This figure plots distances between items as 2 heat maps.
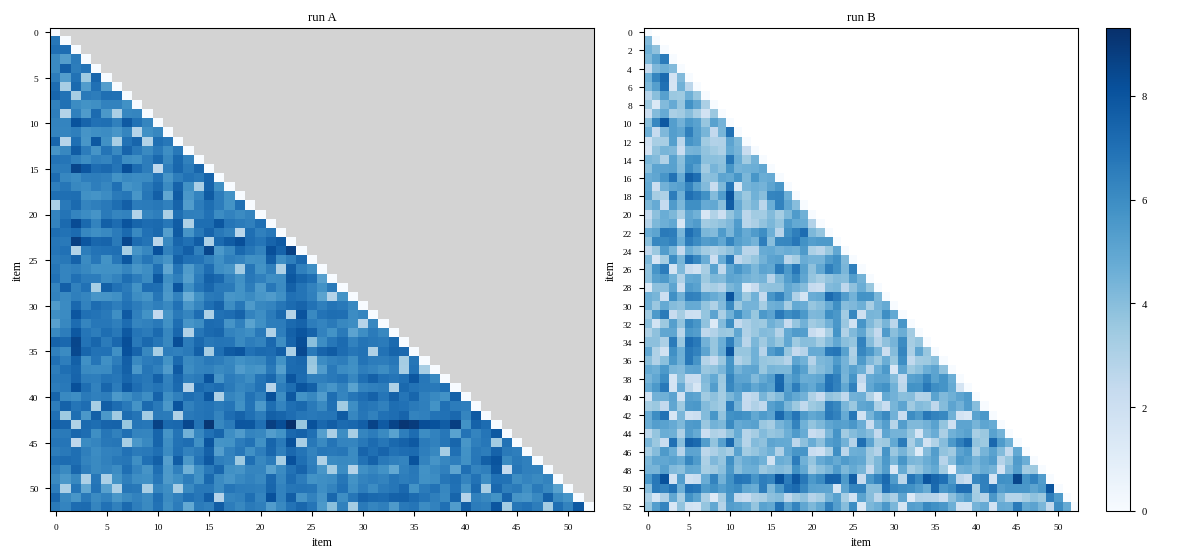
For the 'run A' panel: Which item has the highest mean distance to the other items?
43
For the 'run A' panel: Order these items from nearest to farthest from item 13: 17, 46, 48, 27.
48, 27, 17, 46
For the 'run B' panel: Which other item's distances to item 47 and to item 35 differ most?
18
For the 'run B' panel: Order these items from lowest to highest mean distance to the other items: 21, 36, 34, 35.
21, 36, 34, 35
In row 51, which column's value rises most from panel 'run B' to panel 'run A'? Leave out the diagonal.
32
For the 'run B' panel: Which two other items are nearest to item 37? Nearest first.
48, 30
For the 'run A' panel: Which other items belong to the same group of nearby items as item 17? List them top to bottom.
14
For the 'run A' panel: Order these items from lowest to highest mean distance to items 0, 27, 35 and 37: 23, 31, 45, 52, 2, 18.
31, 52, 23, 18, 45, 2
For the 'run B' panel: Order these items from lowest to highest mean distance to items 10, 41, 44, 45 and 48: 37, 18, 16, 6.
37, 16, 18, 6
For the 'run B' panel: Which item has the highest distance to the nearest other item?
10
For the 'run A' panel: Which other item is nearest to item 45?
2
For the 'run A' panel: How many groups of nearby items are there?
15
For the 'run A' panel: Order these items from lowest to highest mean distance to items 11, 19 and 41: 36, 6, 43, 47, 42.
36, 47, 6, 42, 43
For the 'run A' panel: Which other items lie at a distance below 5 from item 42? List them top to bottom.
1, 6, 9, 12, 50
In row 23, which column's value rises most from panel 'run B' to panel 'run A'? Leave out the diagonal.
50
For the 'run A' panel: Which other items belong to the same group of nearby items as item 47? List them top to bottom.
18, 22, 26
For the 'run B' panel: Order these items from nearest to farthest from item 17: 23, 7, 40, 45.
7, 45, 40, 23
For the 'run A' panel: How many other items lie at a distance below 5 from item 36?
3
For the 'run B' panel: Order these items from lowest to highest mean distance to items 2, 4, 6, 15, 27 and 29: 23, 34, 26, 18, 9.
9, 34, 26, 18, 23
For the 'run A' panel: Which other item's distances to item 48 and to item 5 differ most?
44
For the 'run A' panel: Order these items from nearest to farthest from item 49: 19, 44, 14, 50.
50, 14, 19, 44
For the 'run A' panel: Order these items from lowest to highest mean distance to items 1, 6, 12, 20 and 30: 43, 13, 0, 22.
13, 0, 22, 43
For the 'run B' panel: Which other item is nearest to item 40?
28
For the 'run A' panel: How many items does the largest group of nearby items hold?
6
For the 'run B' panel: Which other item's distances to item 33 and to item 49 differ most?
16
